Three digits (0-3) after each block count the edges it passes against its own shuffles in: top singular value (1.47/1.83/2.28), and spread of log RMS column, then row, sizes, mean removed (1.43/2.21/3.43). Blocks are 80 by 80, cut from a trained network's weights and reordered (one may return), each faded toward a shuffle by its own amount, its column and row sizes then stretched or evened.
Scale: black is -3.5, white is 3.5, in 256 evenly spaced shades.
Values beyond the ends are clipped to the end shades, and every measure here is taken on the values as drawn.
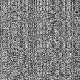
3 0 0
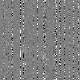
2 3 0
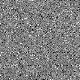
1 0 1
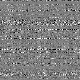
1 0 3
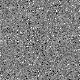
0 1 1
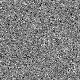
0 0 0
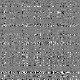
1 2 3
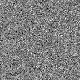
1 0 0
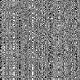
3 2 1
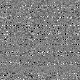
0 1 2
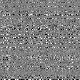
1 1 3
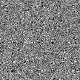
1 0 1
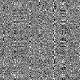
3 2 0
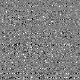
0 1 2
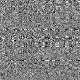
2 0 2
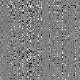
2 3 1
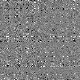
0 2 2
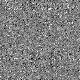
0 0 1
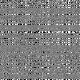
3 1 3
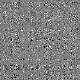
0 2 2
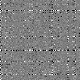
3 2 2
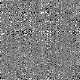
1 2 2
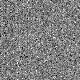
0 0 0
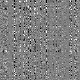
2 3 1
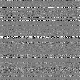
2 0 3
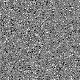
1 1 0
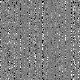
0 3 0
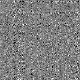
1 2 1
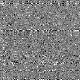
2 0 2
